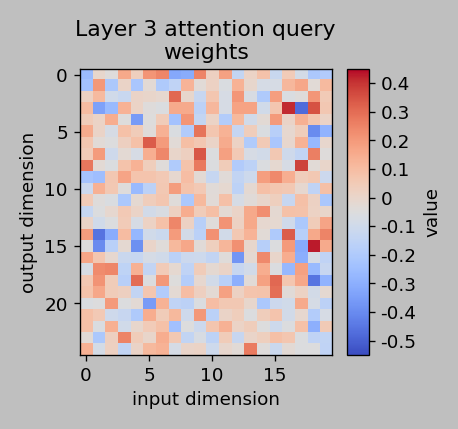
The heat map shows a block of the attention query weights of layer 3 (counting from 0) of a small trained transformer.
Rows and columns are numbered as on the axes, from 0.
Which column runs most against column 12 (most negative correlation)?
14
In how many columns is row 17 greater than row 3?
8
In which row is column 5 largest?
6
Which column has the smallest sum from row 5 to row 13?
12
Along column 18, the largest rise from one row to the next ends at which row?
7
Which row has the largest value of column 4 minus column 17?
3
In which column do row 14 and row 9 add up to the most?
16
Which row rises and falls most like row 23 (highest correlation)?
9
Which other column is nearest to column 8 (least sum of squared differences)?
19
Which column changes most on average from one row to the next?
18
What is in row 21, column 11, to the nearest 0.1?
0
